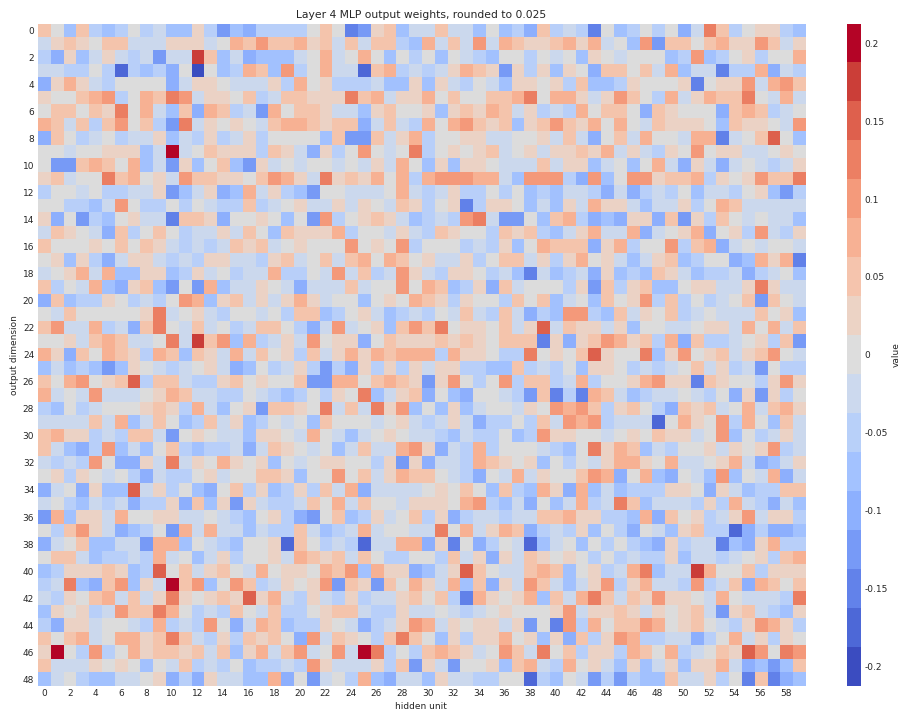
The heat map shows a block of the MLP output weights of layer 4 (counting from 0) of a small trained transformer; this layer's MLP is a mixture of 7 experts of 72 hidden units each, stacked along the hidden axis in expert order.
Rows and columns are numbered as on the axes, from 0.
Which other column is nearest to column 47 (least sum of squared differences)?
17
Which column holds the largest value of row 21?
9
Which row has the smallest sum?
48
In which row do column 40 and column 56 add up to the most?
11
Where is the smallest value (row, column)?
3, 12
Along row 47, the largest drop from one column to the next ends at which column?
29
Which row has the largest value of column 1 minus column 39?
23
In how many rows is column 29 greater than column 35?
29
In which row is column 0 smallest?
36
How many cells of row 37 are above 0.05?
7
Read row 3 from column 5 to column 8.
-0.05 -0.175 -0.05 -0.075
